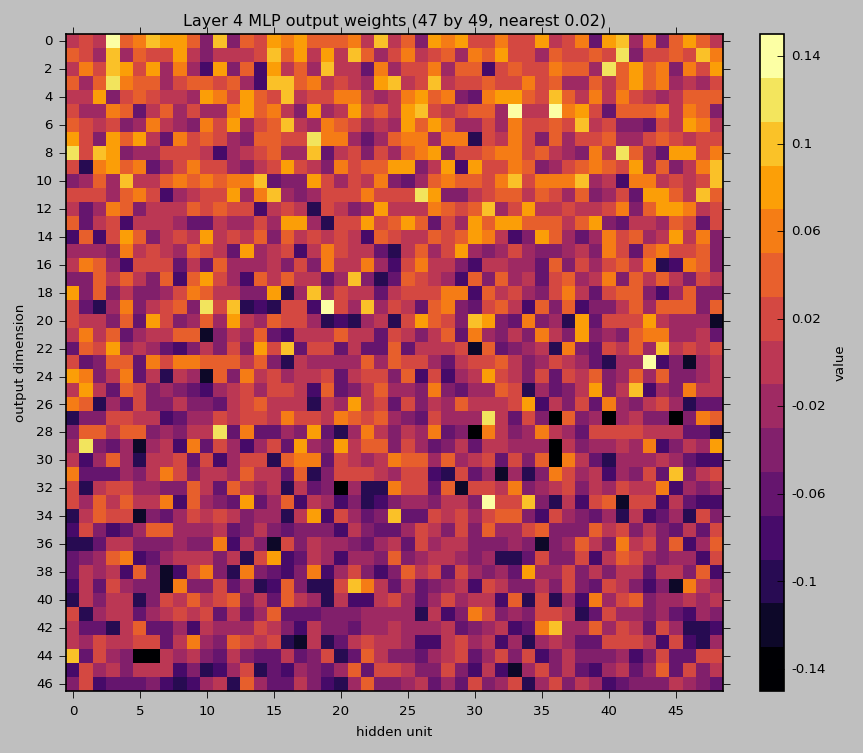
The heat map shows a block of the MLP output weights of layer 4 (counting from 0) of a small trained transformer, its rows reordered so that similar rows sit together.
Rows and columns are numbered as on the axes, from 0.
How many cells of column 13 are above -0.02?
26
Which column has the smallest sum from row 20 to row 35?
36
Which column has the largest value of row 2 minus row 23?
40
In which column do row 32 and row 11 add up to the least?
29
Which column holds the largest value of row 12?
31
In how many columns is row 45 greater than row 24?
15
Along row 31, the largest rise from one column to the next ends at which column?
45
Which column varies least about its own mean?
37
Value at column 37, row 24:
0.02
